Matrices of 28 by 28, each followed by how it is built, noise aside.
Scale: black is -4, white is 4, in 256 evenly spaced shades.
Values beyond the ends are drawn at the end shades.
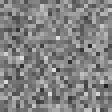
noise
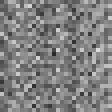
repeating rows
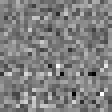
uneven rows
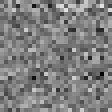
uneven rows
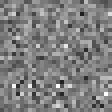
uneven rows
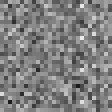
repeating rows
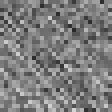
Toeplitz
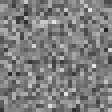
noise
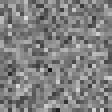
noise
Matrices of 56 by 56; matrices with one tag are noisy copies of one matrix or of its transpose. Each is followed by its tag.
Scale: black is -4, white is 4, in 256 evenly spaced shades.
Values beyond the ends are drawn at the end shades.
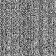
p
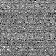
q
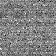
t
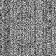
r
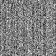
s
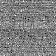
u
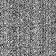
q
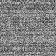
r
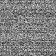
q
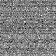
p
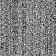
t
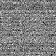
r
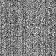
t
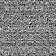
s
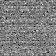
s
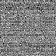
r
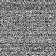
r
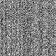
p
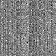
u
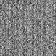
s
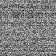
t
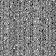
q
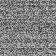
p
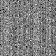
q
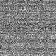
p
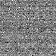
p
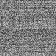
u
